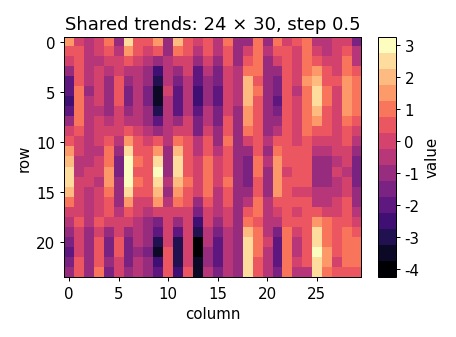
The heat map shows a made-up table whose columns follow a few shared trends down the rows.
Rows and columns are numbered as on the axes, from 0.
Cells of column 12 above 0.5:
1
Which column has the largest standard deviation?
9
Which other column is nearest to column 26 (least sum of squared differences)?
29
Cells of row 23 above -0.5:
13
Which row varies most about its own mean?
21
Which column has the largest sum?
25
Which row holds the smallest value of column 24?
23
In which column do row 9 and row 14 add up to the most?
6
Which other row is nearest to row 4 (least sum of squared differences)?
7
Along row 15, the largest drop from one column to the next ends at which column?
10
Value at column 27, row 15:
-0.5
